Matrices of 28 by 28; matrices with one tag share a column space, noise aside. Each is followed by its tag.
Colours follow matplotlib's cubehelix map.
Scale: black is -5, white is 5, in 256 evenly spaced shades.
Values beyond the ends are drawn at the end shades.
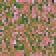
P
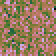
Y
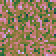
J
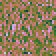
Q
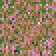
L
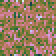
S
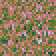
Q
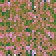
S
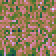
Y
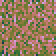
L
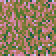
S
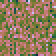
J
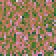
S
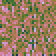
Y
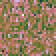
J
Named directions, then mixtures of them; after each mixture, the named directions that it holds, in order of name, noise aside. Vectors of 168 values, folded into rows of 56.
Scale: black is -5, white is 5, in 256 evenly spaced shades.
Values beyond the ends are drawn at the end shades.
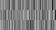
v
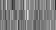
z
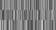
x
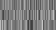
v, x.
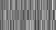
v.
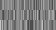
v, x.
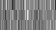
z.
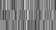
x, z.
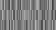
v, x.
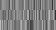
v, x.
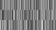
x.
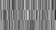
v, z.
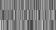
v, x.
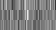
z.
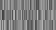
x.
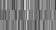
x, z.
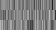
v, x.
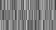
x, z.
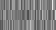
v.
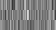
v, z.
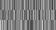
v, x.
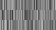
x, z.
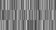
x, z.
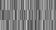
x, z.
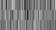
z.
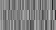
v.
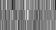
z.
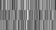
x, z.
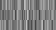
x, z.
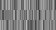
x, z.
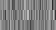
v, z.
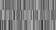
x.
